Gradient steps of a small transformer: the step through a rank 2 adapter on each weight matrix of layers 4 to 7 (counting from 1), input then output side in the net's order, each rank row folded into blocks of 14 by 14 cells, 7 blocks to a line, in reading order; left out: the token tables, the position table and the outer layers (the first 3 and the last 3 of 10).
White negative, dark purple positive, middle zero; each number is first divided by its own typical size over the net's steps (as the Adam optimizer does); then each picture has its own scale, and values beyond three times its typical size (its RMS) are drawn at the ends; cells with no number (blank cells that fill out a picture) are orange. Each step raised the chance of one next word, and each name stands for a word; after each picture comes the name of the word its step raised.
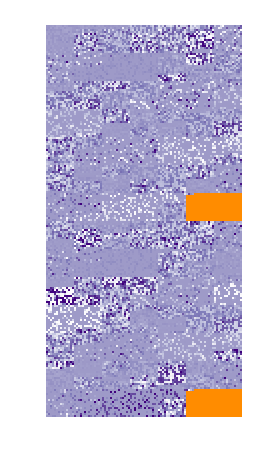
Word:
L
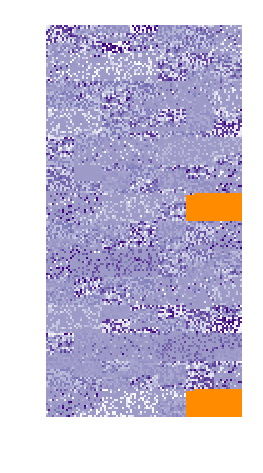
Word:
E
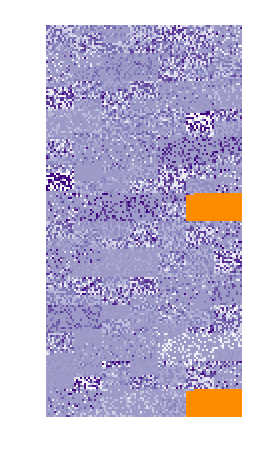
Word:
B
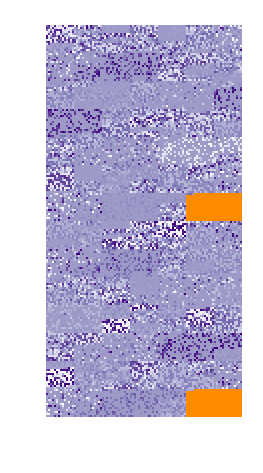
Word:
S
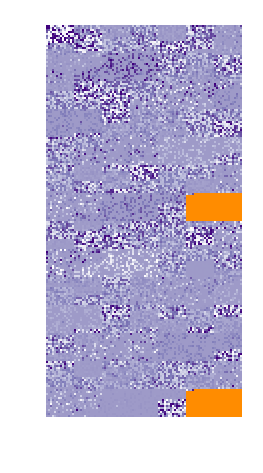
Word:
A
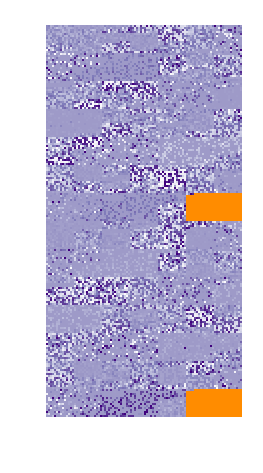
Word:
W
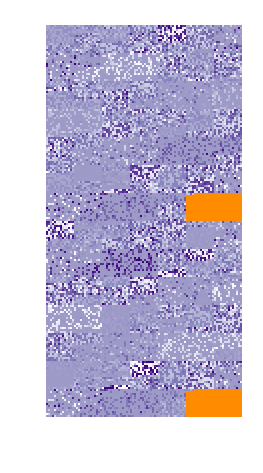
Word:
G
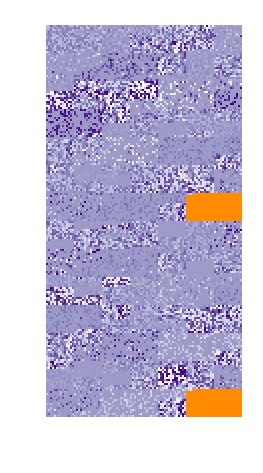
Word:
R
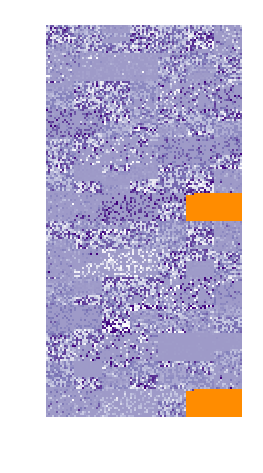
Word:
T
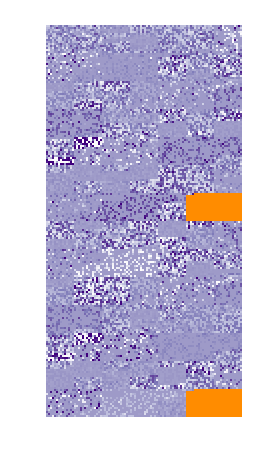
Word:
T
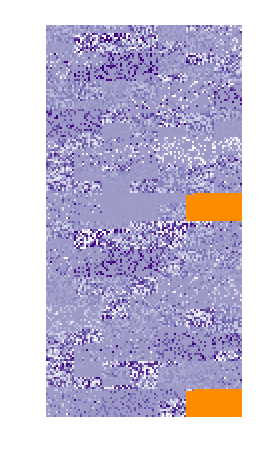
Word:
S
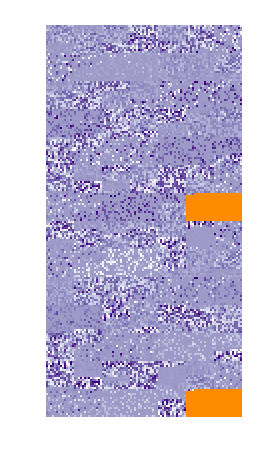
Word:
T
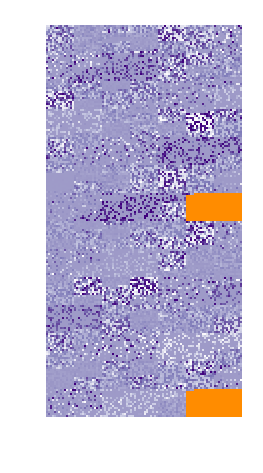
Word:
B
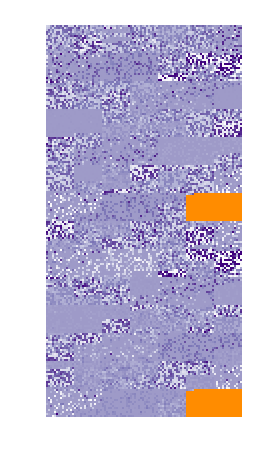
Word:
A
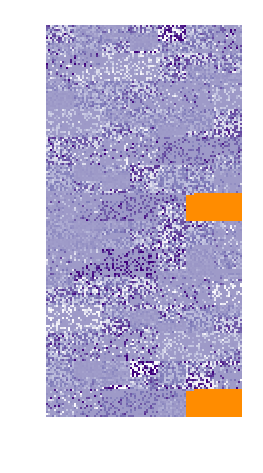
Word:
G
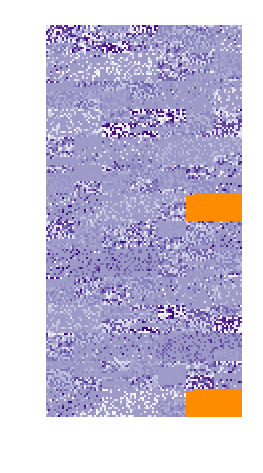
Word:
E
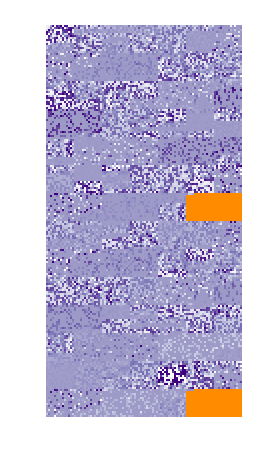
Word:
R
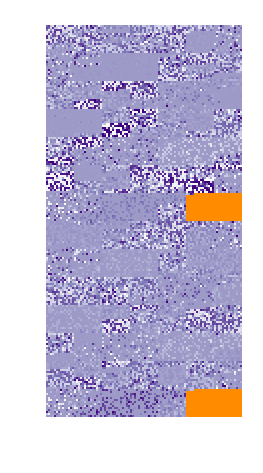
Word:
W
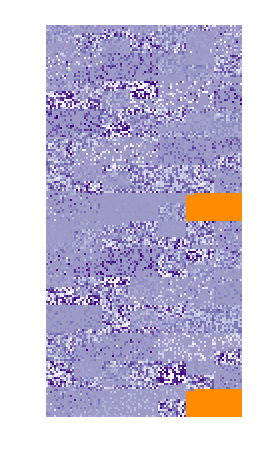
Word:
R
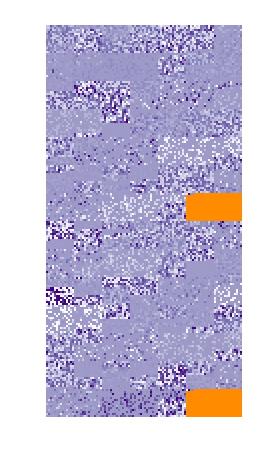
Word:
L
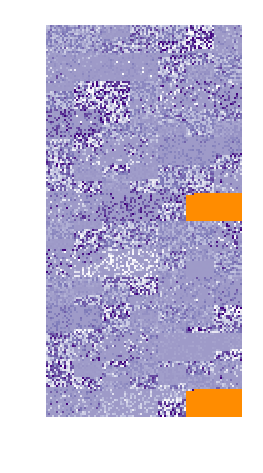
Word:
T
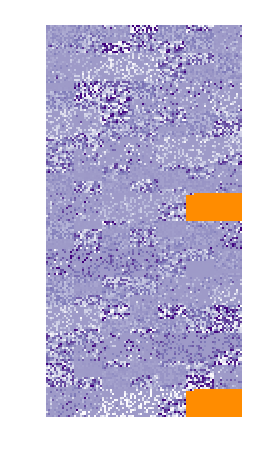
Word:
E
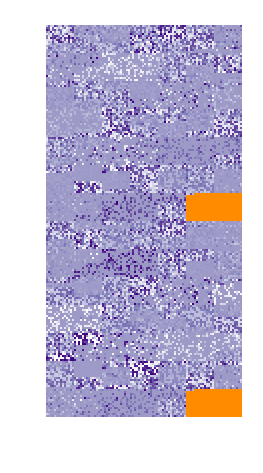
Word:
G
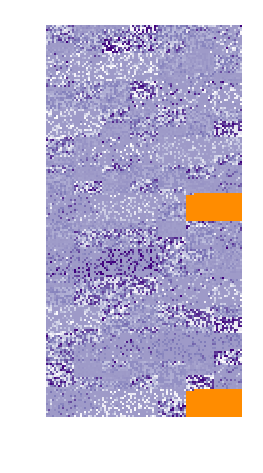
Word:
E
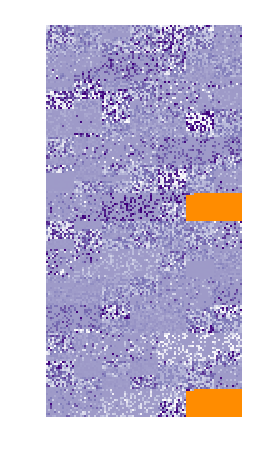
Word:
B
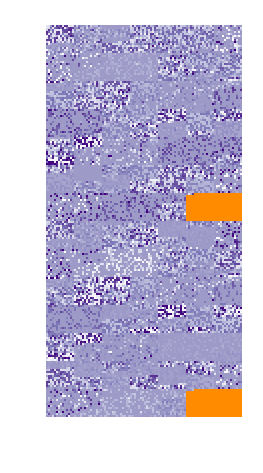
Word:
T
